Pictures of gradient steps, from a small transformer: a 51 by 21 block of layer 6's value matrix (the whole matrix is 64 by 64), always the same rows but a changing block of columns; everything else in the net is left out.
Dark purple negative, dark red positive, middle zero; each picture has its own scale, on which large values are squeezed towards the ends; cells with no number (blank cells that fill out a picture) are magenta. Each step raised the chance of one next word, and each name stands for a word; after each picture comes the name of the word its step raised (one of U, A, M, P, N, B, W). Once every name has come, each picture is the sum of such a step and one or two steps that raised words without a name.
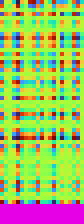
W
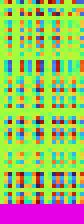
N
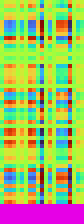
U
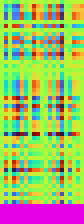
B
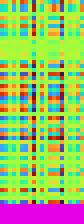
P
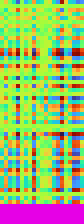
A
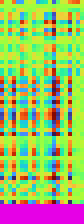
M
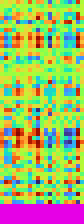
W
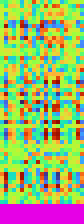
U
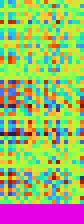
N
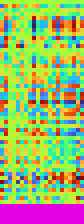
U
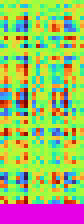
U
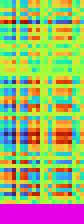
N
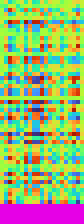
P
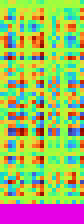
U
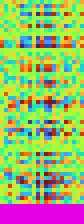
N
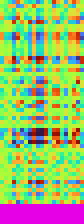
W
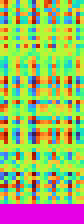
N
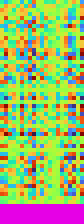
A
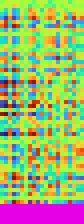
M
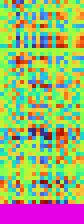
W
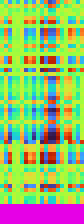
W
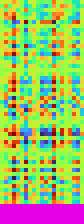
B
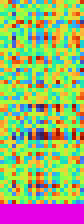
W
